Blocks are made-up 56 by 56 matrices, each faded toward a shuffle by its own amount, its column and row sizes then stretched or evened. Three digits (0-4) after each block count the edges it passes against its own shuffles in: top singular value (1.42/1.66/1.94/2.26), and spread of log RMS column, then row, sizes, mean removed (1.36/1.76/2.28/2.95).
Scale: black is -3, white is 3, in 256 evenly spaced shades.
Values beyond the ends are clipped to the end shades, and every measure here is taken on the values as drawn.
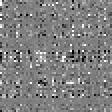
3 3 4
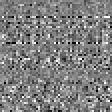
3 0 4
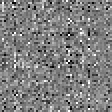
0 3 3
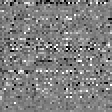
2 1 4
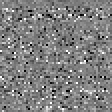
0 0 3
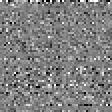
1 1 4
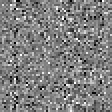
2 2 0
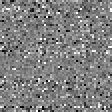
0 0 3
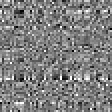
4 0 3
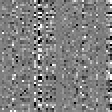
4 4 0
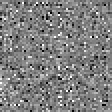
0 2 2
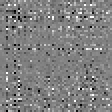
1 3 4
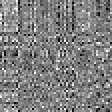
4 3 1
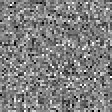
2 0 1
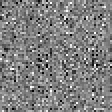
1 3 2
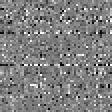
4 1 3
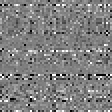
4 1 4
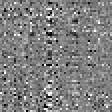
3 3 2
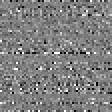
1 0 4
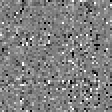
0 3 1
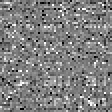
2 0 1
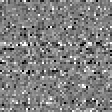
2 0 3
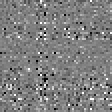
0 2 4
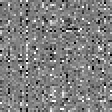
3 4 1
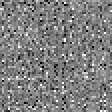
1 3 0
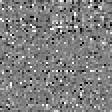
1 1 2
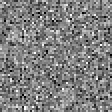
1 0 0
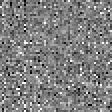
1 2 1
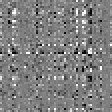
4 4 3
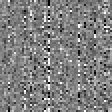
2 4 0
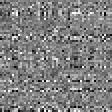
4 1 4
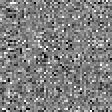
3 1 2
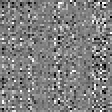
3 4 1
